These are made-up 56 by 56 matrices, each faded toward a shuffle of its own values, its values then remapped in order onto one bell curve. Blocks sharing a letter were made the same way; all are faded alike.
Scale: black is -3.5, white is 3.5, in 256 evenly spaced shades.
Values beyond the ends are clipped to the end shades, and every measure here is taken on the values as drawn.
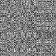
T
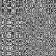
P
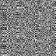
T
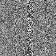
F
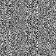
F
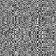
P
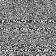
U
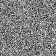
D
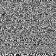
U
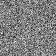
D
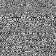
U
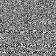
U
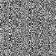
F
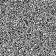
D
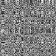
T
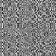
P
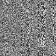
F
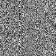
F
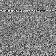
U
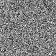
D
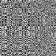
P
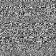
U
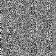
F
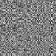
P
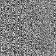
F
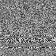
U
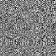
T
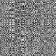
T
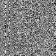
F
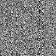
F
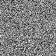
D
